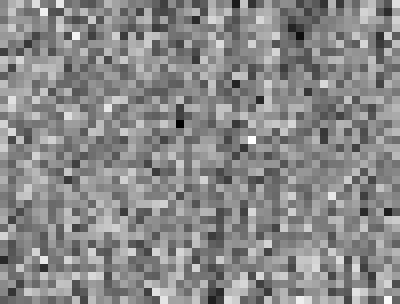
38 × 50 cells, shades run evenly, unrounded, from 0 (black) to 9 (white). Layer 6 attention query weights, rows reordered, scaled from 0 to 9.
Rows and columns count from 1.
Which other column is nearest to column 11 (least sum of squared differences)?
44
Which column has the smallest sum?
30
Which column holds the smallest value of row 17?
41
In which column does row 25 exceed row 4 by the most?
37
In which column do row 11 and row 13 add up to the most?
34
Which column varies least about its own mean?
24
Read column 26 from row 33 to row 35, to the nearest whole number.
5 4 4
